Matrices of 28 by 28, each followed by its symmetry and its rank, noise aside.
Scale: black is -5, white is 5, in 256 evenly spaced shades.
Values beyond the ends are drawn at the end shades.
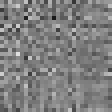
antisymmetric, rank four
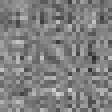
antisymmetric, rank four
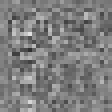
no symmetry, rank four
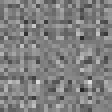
antisymmetric, rank four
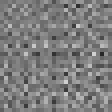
no symmetry, rank four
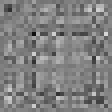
symmetric, rank three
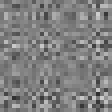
antisymmetric, rank two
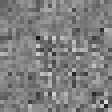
symmetric, rank four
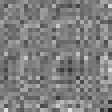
symmetric, rank three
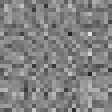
no symmetry, rank four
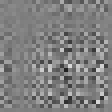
antisymmetric, rank two
